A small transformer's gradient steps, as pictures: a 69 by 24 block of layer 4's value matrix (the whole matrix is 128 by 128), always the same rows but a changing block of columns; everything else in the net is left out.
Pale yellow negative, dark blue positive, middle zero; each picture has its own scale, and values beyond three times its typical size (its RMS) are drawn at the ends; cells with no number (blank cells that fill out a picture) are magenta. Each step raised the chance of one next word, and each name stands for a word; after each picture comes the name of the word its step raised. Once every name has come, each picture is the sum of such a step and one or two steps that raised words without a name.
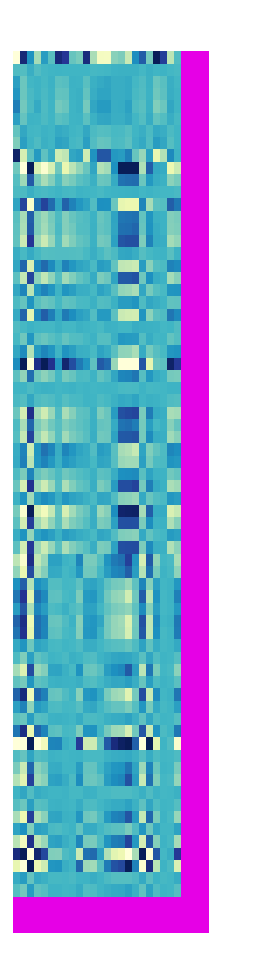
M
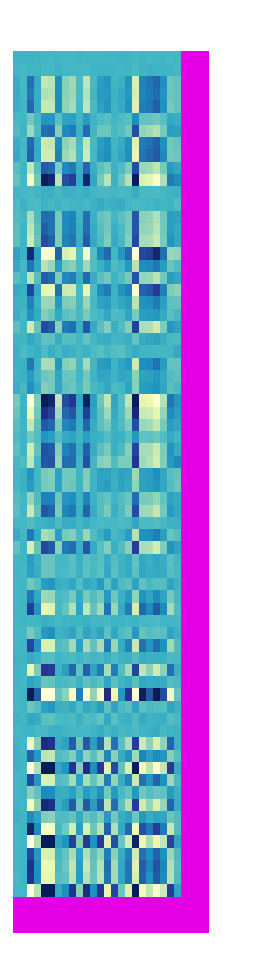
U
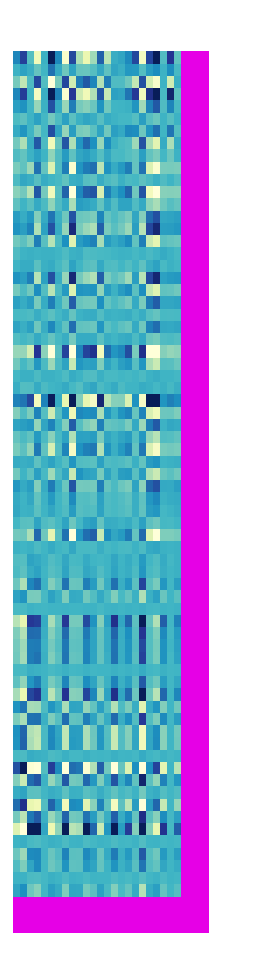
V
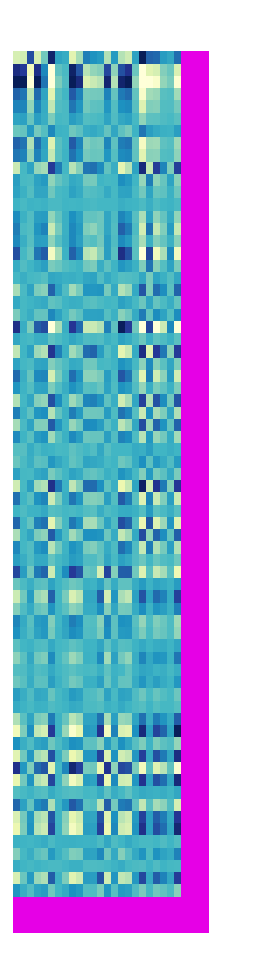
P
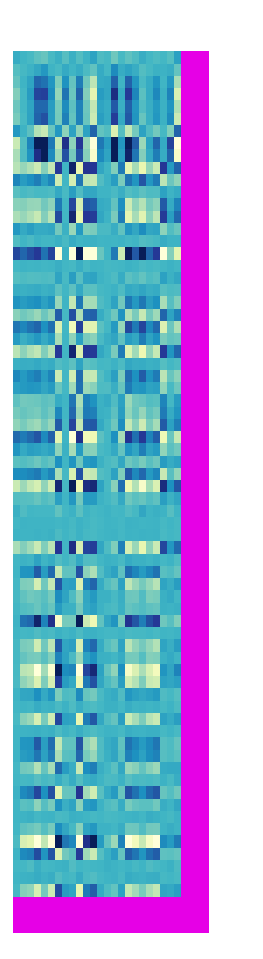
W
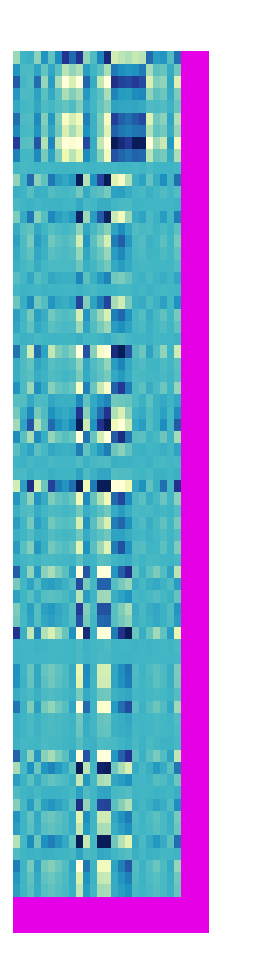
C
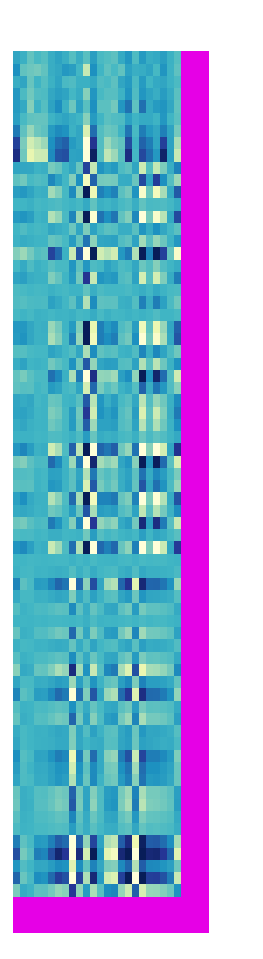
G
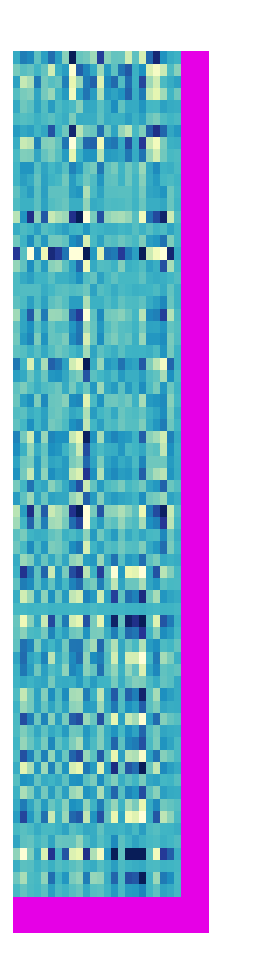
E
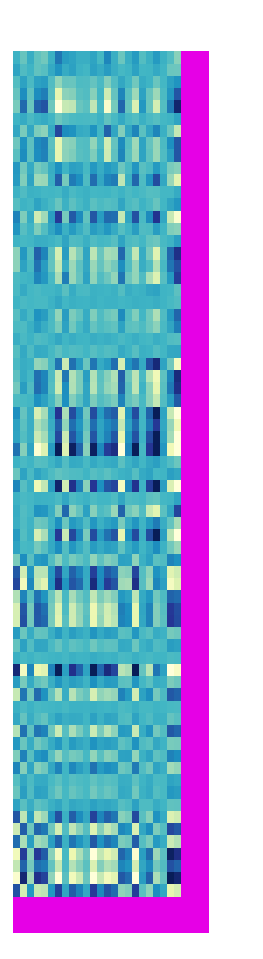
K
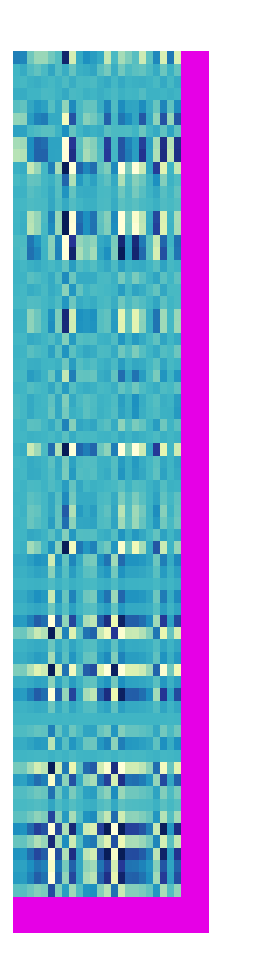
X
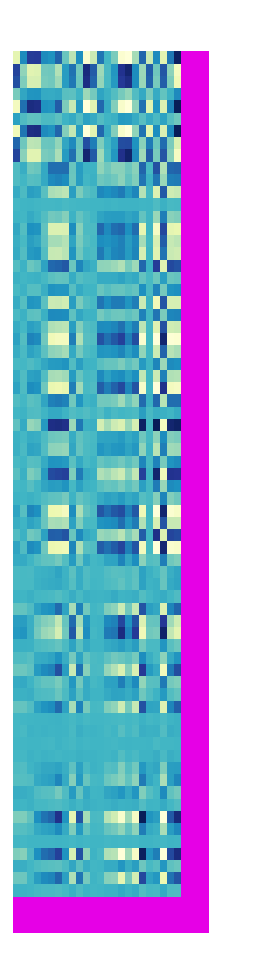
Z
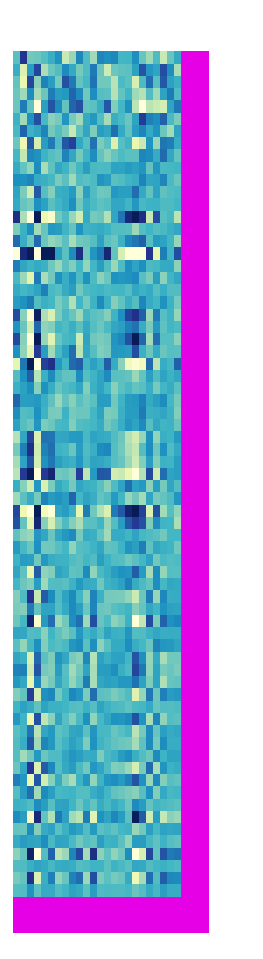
E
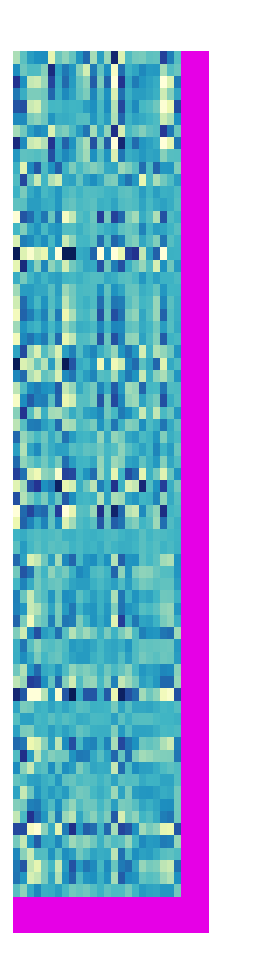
E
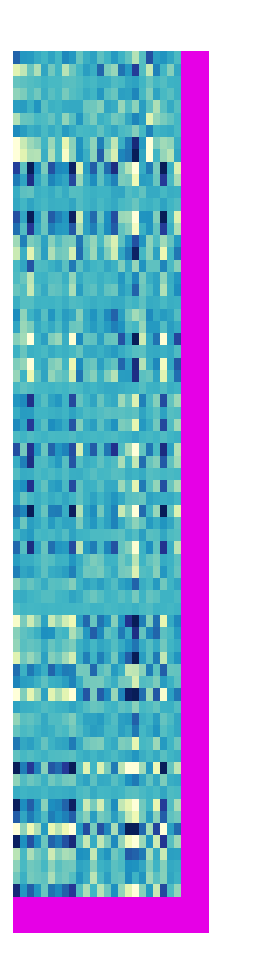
X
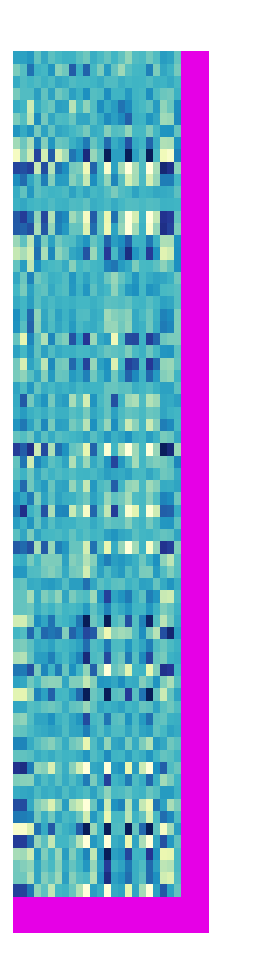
X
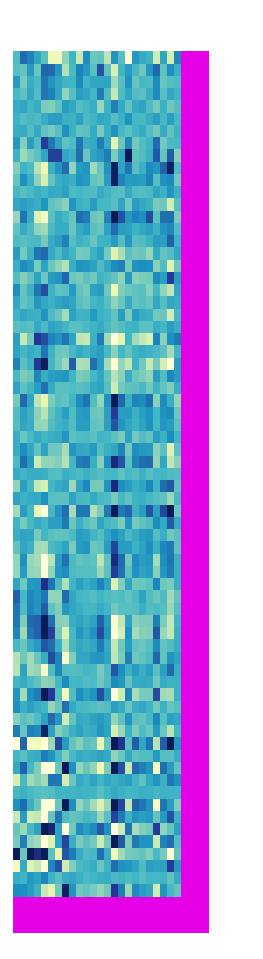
M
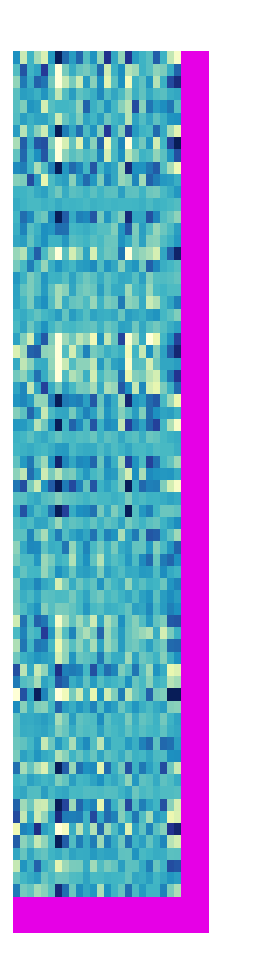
Z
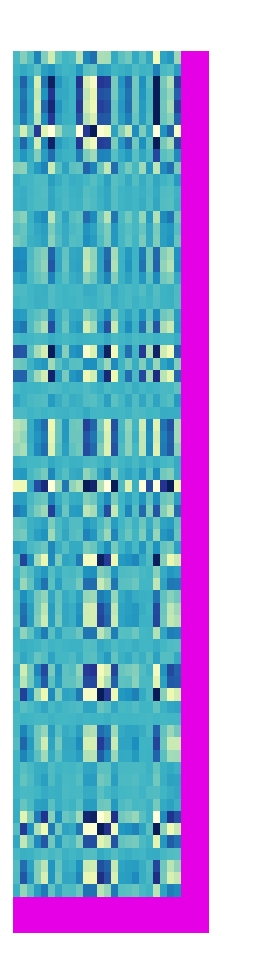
K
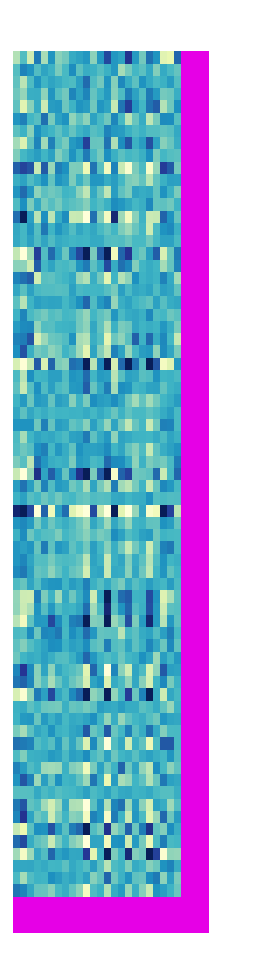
M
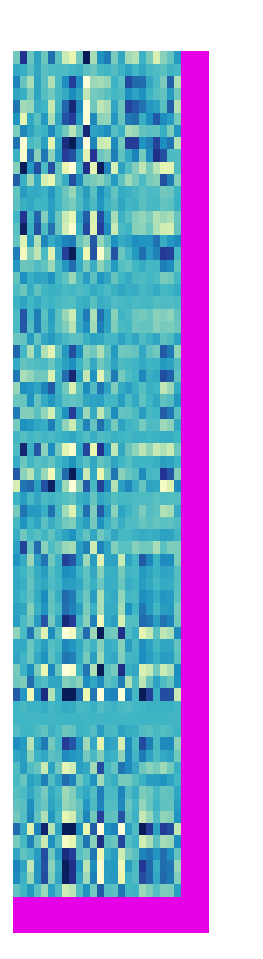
X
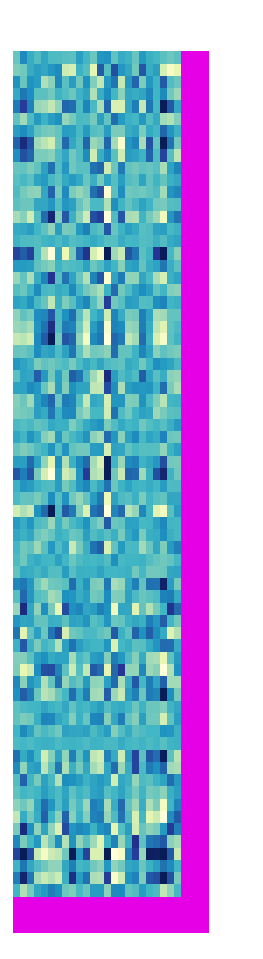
G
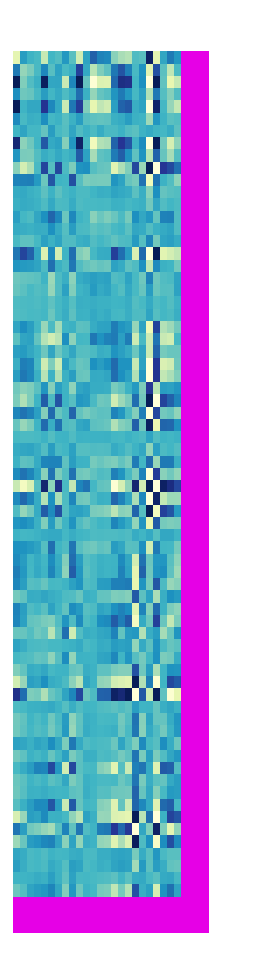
P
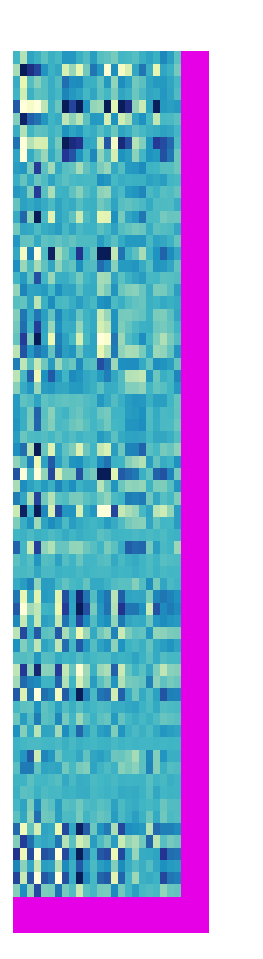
G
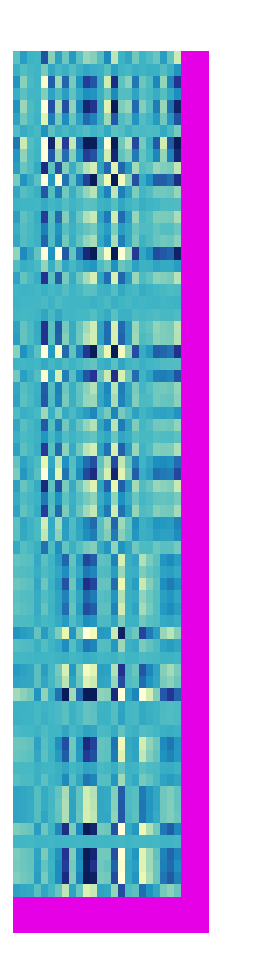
G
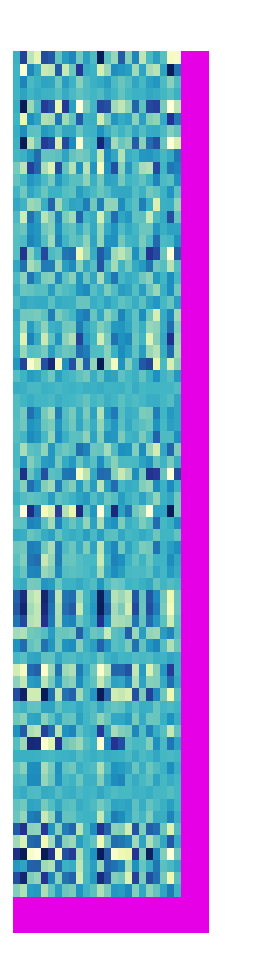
M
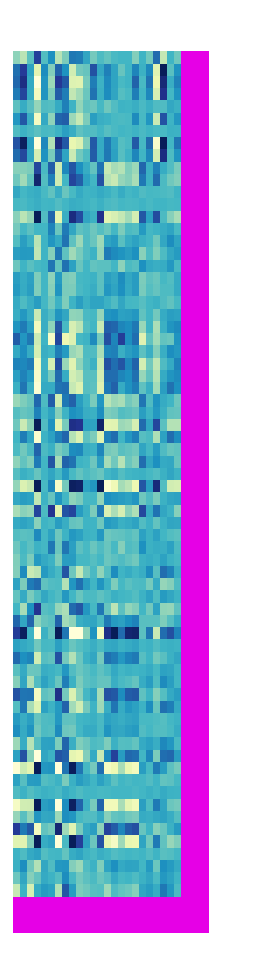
C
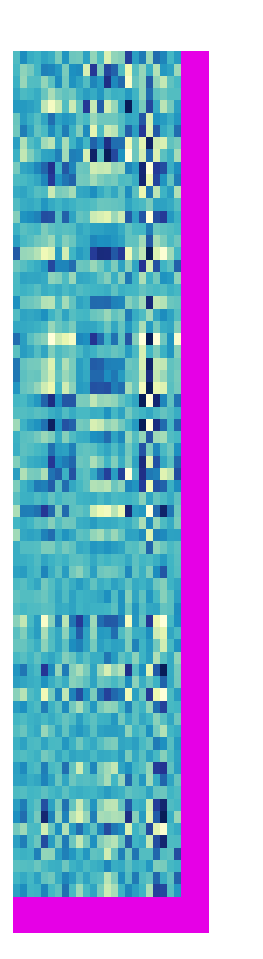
Z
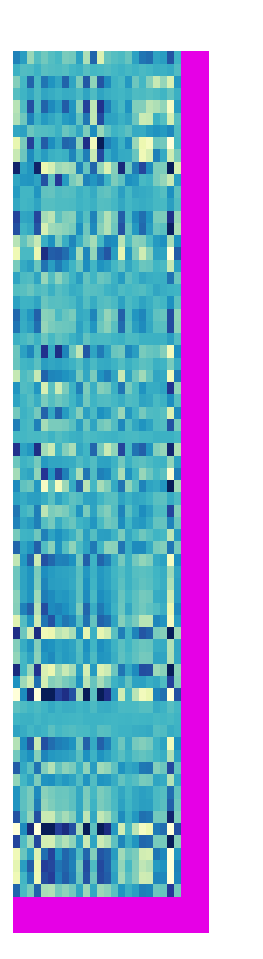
X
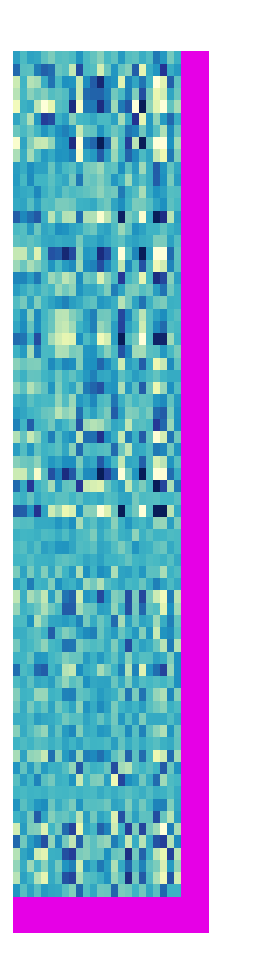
C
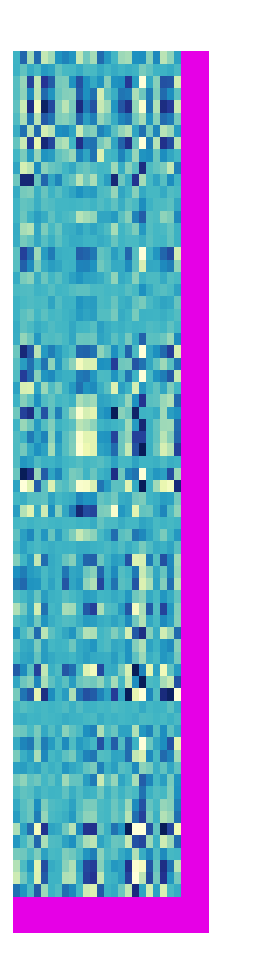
K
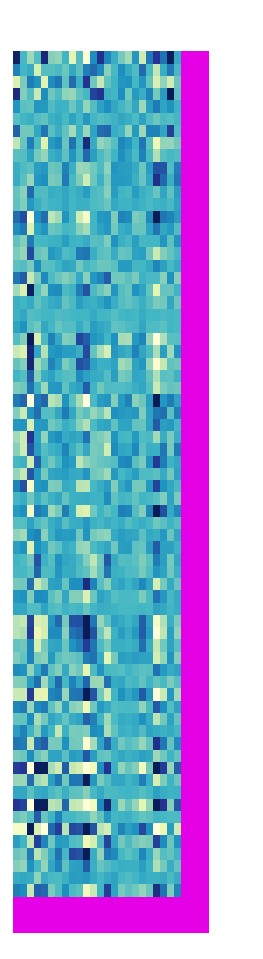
V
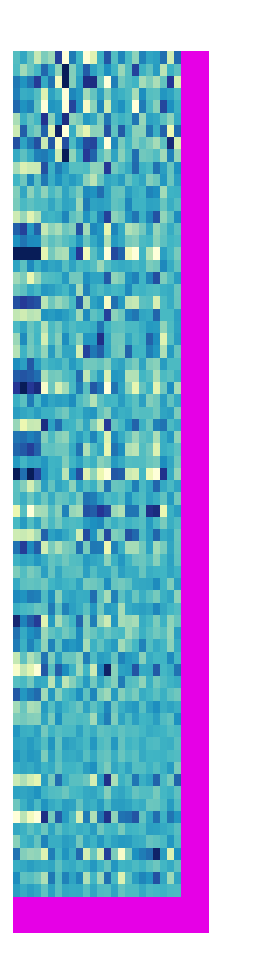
Z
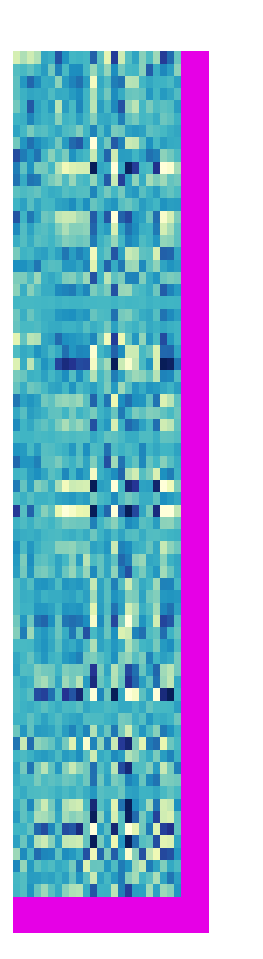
M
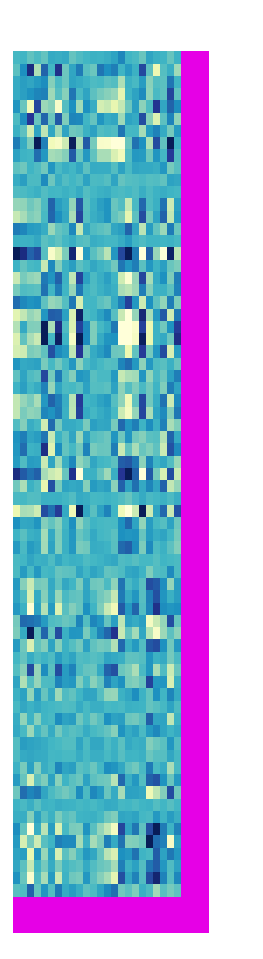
W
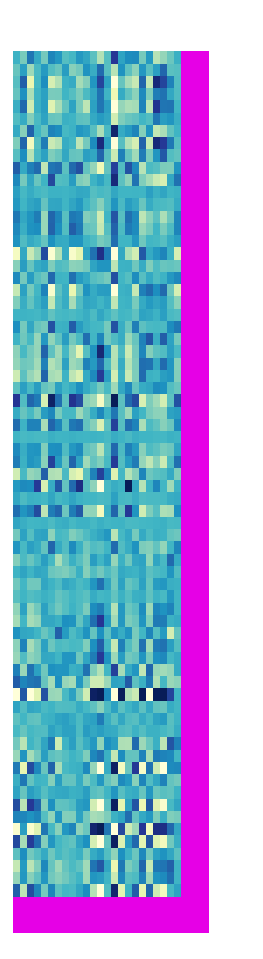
U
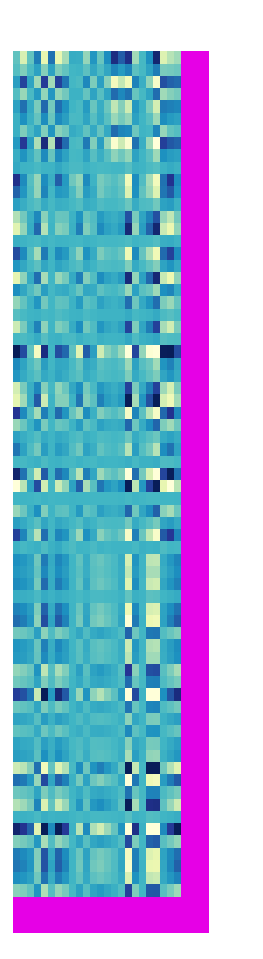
V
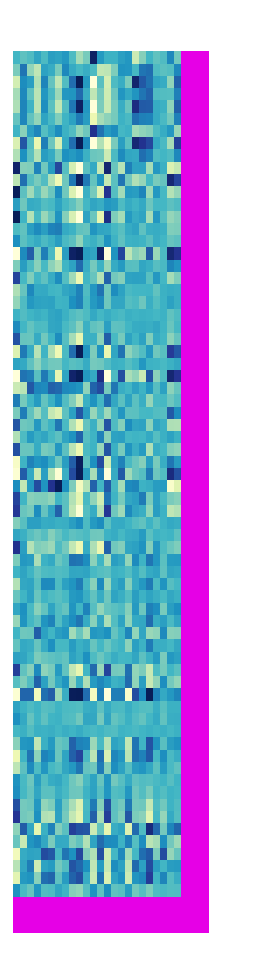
G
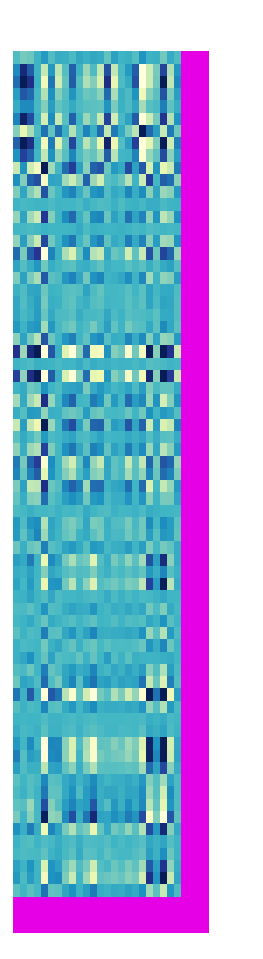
G
